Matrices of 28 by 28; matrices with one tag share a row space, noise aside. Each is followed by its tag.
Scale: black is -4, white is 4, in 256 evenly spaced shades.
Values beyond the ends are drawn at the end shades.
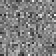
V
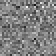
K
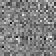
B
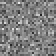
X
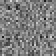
B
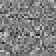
X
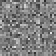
K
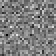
X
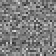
K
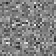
K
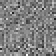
V
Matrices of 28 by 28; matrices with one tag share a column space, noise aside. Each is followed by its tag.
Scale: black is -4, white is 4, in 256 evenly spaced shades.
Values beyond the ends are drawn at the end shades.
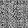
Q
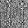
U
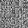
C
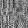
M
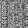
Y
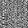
Y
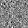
U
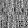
M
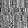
M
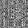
Q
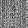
Q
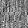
M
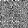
C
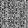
C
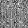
U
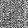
Y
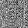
Q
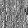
M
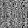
U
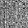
U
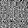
C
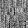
M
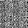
Y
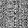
Q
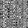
Q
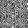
U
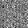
Y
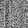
Y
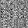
Q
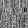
M
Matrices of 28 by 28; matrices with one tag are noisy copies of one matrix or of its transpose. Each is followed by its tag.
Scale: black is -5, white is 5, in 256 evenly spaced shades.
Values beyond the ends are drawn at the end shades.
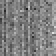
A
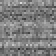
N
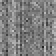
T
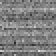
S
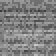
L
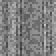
T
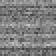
N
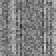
T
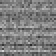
S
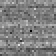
N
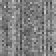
T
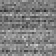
L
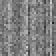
S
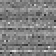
S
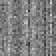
S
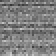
A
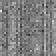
T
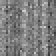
N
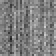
L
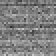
A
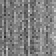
A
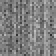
L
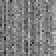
A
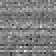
S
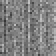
A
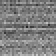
A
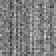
L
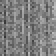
A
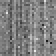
L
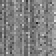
A
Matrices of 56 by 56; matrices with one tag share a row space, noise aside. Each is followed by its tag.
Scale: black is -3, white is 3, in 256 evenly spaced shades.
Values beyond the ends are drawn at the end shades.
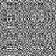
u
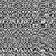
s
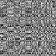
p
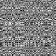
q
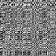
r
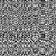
s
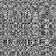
s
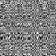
r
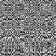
q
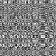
s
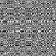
p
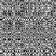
q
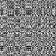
p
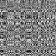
p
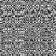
q
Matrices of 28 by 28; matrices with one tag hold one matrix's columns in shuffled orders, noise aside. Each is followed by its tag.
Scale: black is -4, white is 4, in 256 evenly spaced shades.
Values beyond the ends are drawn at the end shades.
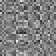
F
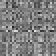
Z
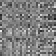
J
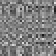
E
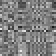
Z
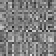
Z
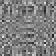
E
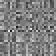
Z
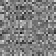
F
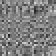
E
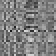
Z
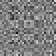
F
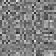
F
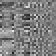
J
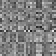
Z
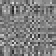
E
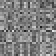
Z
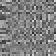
F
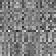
Z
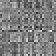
Z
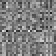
Z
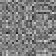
F
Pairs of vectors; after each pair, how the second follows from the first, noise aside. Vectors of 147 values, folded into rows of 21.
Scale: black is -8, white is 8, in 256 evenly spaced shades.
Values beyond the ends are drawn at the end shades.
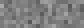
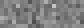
reversed, negated.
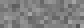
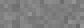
shrunk.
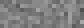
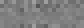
wrapped around, partly zeroed.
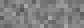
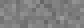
reversed, negated, shrunk.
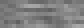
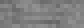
reversed, negated, shrunk.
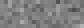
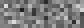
wrapped around, negated, scaled up.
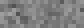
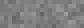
reversed, negated, shrunk.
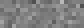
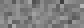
sign-scrambled.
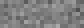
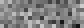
wrapped around, negated, scaled up.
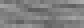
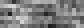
wrapped around, negated, scaled up.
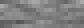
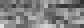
reversed, scaled up.
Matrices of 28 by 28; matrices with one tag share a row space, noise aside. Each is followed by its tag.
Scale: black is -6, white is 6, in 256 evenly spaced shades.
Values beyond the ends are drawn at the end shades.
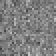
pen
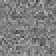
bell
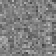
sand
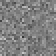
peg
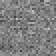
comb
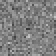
pen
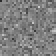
sand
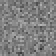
bell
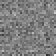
comb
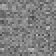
comb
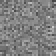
sand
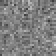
sand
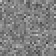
pen
